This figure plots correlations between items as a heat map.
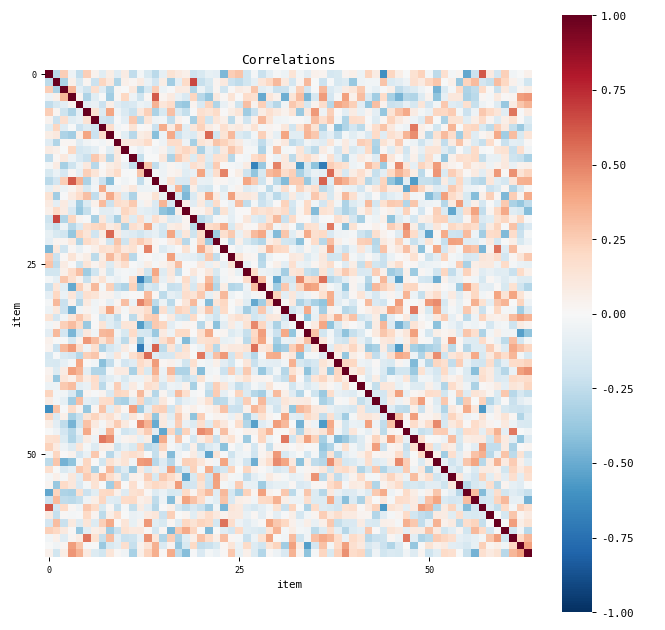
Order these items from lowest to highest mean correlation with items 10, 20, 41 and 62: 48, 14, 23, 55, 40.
48, 55, 40, 14, 23
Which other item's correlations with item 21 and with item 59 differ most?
30
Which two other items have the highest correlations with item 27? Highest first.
36, 33
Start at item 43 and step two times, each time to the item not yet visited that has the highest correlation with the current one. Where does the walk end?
57
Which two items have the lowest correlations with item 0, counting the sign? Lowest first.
44, 55
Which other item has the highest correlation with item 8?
21
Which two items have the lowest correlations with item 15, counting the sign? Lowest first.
47, 18
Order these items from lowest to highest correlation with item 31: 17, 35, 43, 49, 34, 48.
35, 49, 43, 17, 34, 48
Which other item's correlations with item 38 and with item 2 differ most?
51
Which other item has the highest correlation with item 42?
46
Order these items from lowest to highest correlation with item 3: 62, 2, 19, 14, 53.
53, 19, 2, 62, 14
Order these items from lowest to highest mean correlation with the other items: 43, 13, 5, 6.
43, 6, 5, 13
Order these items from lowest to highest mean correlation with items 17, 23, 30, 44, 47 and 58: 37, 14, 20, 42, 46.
14, 42, 46, 20, 37
